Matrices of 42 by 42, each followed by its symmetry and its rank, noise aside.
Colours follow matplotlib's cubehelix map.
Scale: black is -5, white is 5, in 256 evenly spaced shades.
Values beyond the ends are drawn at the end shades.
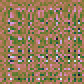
no symmetry, rank three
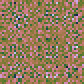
symmetric, rank four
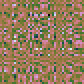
no symmetry, rank three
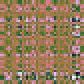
antisymmetric, rank two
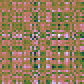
antisymmetric, rank two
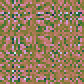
antisymmetric, rank four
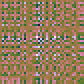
symmetric, rank two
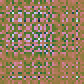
symmetric, rank two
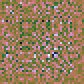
symmetric, rank four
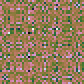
antisymmetric, rank four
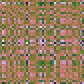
no symmetry, rank two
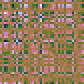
antisymmetric, rank two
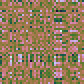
antisymmetric, rank four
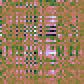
no symmetry, rank two
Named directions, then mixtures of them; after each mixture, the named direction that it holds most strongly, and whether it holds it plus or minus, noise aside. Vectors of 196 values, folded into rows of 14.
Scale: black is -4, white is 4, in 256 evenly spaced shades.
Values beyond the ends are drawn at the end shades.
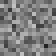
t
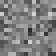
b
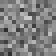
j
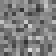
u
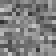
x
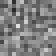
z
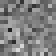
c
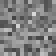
u, minus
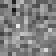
z, plus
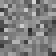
b, plus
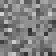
b, plus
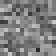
x, plus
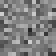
b, plus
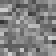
x, plus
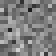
c, plus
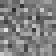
j, minus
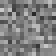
x, plus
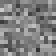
x, plus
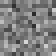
t, minus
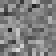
c, plus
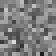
c, minus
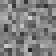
j, plus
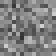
t, minus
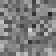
b, minus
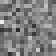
x, minus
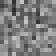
z, plus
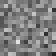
b, plus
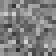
c, minus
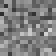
b, minus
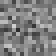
t, minus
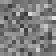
x, minus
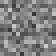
t, minus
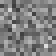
t, minus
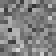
c, plus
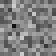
t, plus
